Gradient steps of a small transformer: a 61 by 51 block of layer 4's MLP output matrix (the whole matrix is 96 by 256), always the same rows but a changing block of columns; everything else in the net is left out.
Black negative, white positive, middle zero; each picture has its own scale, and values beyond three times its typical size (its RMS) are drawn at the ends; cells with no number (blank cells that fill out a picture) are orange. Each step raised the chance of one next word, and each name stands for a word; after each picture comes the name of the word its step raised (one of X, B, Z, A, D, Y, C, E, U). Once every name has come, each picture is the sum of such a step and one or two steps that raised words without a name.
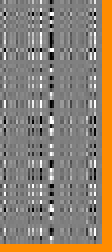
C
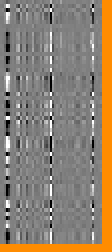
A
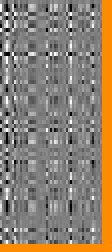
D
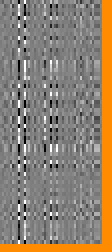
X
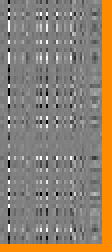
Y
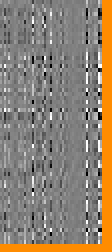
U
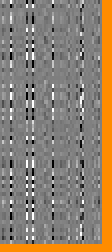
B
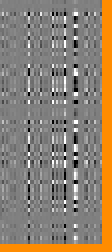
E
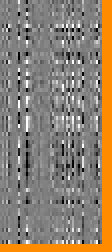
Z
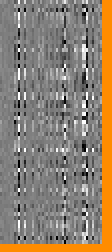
A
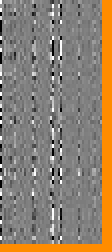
Y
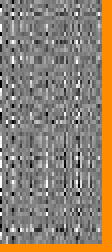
Y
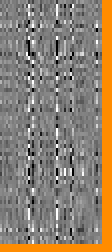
Z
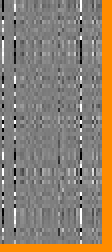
Y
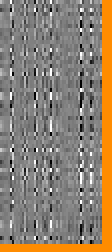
Z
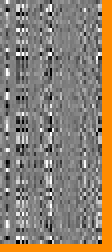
D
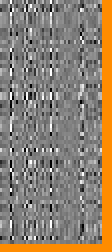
B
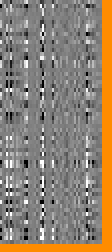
B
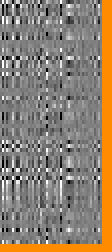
B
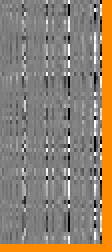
A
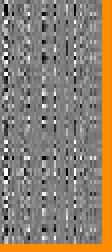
Y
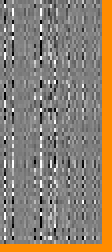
B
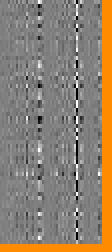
X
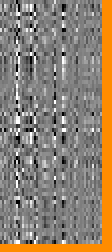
D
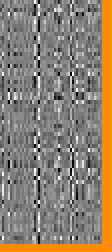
E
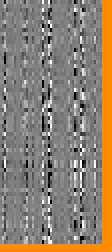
Z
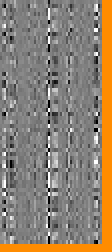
D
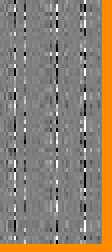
D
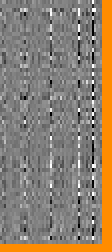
Y
